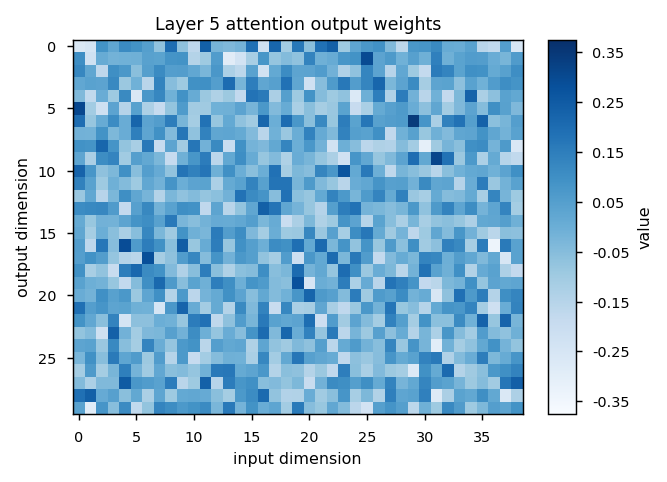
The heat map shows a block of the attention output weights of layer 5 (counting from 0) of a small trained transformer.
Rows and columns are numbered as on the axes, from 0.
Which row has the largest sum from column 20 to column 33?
6
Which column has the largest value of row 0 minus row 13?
11
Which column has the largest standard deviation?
31
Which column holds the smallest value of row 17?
37
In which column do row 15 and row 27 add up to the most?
25
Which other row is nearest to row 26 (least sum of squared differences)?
14
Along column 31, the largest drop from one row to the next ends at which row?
10
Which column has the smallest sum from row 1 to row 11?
30
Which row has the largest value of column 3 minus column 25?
23
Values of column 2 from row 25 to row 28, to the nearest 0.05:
-0.05 -0.1 -0.05 0
